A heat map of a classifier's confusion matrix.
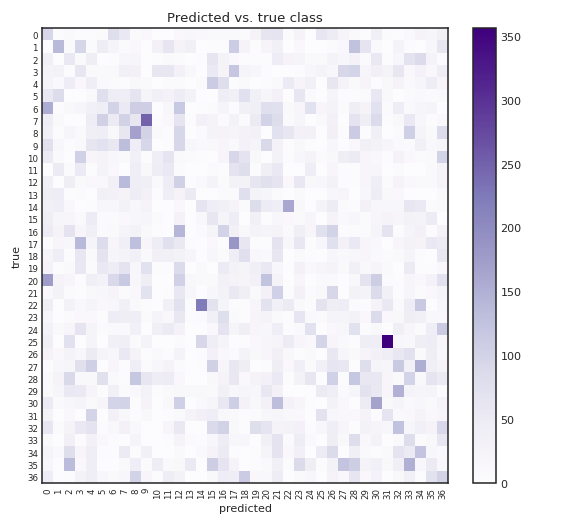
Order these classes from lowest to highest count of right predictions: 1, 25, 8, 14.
14, 25, 1, 8
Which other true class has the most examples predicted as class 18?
36
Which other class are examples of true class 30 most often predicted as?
21
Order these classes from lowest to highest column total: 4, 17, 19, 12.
19, 4, 17, 12
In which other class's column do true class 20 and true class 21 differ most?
0
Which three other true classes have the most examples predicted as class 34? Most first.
27, 22, 2
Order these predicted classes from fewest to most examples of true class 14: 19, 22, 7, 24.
24, 7, 19, 22
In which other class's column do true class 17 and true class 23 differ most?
3
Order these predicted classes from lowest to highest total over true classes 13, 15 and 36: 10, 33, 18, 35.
10, 33, 35, 18
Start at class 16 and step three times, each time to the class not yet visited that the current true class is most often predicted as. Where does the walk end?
9
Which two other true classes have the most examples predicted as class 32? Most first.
29, 27
